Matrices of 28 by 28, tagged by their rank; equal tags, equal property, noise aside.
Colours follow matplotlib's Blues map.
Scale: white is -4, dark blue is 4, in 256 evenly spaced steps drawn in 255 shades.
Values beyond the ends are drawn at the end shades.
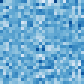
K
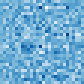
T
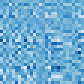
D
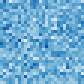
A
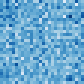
T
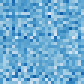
T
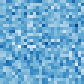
T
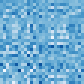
D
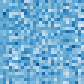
T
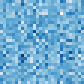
K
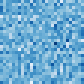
K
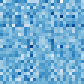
D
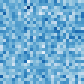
T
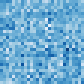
A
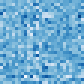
K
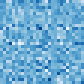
D
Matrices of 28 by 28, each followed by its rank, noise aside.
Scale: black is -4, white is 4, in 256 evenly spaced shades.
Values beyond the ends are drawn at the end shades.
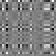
one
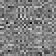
three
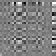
one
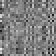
two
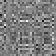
three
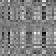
one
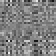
two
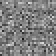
five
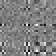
one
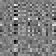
two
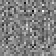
four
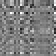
two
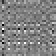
two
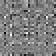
four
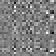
two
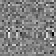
three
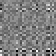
one
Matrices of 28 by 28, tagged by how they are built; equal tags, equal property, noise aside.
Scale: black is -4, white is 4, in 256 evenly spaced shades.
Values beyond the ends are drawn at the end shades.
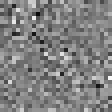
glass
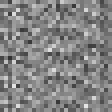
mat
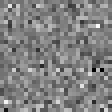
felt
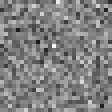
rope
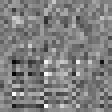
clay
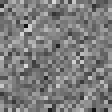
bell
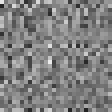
clay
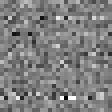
felt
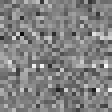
felt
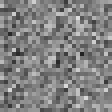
mat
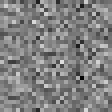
mat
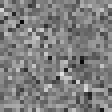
glass
